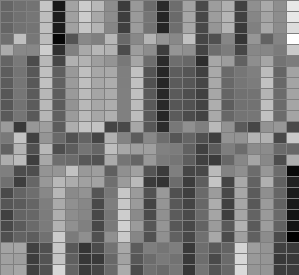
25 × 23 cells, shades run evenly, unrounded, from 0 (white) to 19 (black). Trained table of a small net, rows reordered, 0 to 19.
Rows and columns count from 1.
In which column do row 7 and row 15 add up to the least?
4
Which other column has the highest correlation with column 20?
2
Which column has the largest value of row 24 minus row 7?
7
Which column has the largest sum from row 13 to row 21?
23
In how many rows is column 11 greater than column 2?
7
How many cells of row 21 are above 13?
4
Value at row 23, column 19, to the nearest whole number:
3
